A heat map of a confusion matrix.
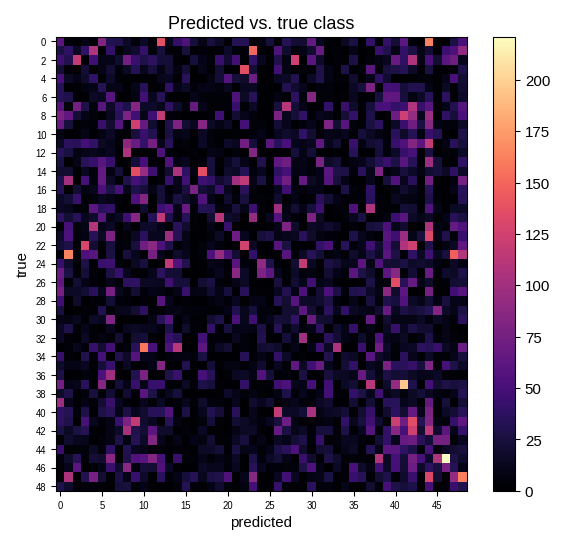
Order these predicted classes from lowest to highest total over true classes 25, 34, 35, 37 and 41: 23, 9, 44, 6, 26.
23, 6, 26, 9, 44
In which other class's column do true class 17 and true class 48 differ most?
10
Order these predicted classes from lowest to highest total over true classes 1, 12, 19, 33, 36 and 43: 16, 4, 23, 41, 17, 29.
16, 29, 17, 4, 41, 23
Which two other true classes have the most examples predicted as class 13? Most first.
24, 21
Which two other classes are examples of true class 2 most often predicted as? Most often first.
28, 42
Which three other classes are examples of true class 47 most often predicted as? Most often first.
48, 44, 1
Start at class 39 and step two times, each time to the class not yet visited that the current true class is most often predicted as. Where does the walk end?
44
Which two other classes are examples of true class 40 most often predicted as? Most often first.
26, 30
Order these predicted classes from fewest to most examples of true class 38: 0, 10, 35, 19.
19, 0, 35, 10
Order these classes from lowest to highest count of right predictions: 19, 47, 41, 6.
6, 41, 47, 19
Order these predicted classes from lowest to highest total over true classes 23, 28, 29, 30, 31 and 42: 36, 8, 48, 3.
36, 3, 8, 48
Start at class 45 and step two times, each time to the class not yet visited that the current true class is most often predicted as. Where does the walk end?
8
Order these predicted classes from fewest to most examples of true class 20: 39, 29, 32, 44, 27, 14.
29, 32, 14, 39, 27, 44
